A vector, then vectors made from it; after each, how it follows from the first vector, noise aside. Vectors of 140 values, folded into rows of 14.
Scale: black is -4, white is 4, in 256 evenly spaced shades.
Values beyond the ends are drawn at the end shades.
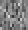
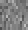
wrapped around, shrunk.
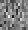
copied.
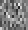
copied.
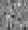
partly zeroed.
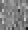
wrapped around, negated, partly zeroed.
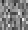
reversed.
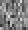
copied.
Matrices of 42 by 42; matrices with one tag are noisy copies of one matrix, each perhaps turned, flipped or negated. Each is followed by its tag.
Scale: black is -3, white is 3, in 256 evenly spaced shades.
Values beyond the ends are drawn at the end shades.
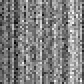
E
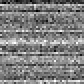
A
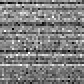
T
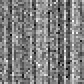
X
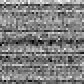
A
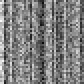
A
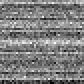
A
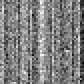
A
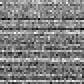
T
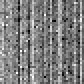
T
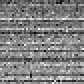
T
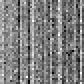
T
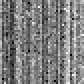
E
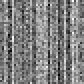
X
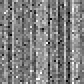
X
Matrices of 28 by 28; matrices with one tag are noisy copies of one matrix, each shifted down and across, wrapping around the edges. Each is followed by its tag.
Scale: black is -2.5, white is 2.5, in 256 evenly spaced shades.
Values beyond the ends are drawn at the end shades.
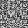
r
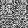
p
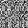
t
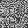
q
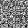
r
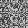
r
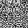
q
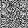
q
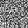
t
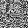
p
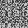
t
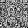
r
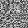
p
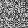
r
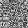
p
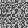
t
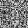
r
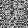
p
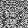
p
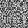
t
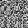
t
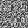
t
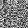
p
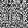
t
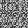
t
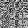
p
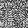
q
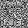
q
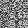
p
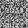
t
